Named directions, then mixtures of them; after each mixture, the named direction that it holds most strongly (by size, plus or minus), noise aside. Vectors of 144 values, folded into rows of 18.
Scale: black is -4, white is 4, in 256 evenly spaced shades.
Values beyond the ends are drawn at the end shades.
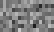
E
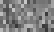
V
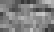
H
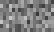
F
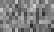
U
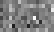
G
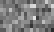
U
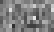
G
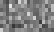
V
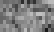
H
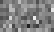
G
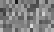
U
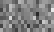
G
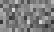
F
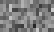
F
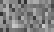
V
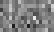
G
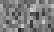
U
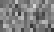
U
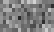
V
